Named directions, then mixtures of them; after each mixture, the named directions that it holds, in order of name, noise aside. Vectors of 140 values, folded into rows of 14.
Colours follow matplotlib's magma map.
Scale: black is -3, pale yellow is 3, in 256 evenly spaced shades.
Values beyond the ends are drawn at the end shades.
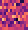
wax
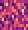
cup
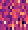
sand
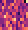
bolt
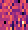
sand.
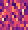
cup.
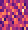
cup.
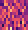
bolt, cup, sand.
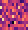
cup, wax.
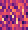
bolt, cup, sand.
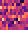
wax.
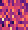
bolt, cup, wax.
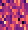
bolt, cup, sand.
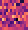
wax.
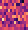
wax.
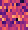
wax.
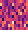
cup, sand, wax.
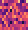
bolt, sand, wax.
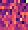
bolt, sand, wax.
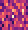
cup.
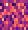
cup.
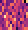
bolt.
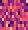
bolt, cup, wax.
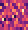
cup.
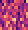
bolt.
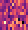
sand, wax.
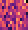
bolt, wax.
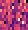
bolt, sand.
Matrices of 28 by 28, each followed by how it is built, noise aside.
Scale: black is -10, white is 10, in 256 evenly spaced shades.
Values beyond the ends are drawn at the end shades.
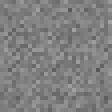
repeating columns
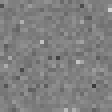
sparse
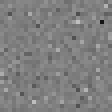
sparse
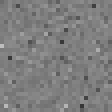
sparse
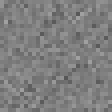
Hankel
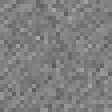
Hankel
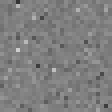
sparse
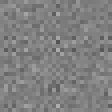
low rank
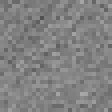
Hankel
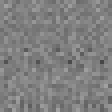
repeating columns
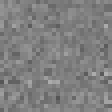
low rank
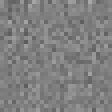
low rank
